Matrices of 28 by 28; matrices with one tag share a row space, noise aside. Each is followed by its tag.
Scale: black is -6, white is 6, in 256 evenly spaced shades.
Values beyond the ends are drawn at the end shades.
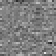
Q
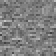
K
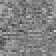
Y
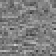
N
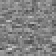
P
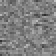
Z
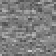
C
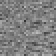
Z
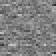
P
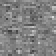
P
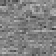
N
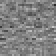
C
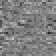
Y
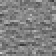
C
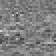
K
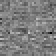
Q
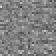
Q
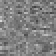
Z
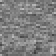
C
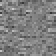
Y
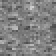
P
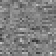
Q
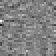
Y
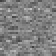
P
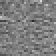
Z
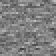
C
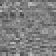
K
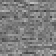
N
